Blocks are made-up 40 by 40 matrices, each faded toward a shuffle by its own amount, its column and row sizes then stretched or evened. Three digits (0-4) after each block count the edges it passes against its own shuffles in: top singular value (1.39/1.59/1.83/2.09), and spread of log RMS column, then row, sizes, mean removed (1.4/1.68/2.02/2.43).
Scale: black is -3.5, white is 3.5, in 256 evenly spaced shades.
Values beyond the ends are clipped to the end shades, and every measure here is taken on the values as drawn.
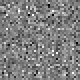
0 1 1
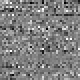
2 2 4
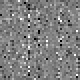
0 3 0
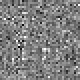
2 2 2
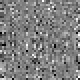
3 4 1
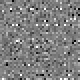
1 1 3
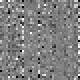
3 4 2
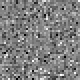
1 0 0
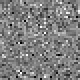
0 0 1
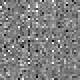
1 3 0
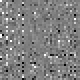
2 4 2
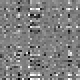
4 3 4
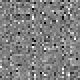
3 3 0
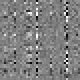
4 4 1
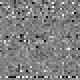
1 0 3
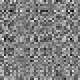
4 2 4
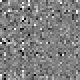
1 3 1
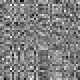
4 1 2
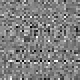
4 2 4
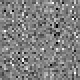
2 2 0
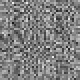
4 0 2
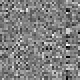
3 3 1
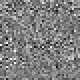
1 2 2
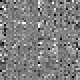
0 4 2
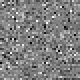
2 0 0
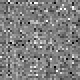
2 0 1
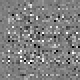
1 3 4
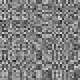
4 2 0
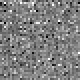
0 0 2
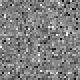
0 0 0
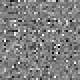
2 2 3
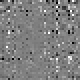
2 4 3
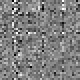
3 4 2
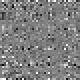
3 3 4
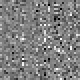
1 4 0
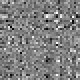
3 2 3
